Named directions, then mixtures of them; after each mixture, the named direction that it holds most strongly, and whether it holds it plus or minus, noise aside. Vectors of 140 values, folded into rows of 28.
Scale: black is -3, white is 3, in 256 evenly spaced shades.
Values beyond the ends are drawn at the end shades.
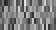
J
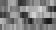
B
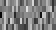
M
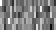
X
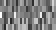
M, minus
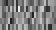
J, plus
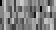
X, minus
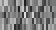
J, minus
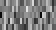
M, plus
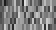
J, plus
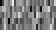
X, minus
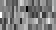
M, minus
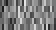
J, plus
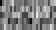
X, minus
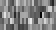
M, plus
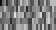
M, minus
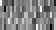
X, plus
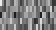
M, plus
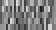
J, minus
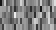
X, minus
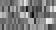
B, minus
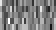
X, plus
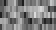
B, plus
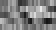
B, plus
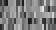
J, plus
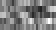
B, minus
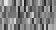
J, minus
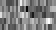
B, minus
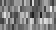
B, minus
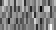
X, minus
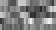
B, minus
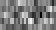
B, minus
